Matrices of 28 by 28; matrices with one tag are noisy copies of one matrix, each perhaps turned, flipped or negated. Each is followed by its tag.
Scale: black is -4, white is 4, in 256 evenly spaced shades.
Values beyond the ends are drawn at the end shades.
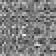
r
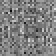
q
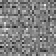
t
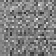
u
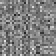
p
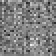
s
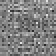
q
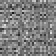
t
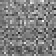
u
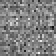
s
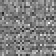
p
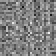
p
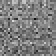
u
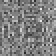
q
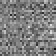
t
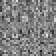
r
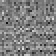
p
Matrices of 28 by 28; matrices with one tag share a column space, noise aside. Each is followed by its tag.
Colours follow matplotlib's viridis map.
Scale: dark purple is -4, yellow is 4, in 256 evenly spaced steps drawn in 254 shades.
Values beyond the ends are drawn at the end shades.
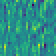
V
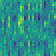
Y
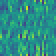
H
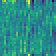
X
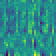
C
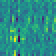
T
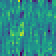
X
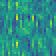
Y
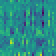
C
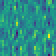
H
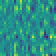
H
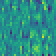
H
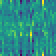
X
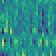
C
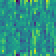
X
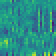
C
